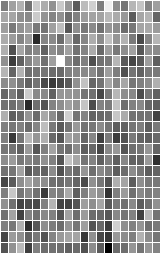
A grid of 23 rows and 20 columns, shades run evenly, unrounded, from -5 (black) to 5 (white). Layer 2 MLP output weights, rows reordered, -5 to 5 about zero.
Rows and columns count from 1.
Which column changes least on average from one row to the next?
10
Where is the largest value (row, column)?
6, 8
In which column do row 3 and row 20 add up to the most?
19
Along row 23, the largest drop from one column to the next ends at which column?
4
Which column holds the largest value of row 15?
9
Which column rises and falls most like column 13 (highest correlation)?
11
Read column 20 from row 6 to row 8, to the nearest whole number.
-1 0 2
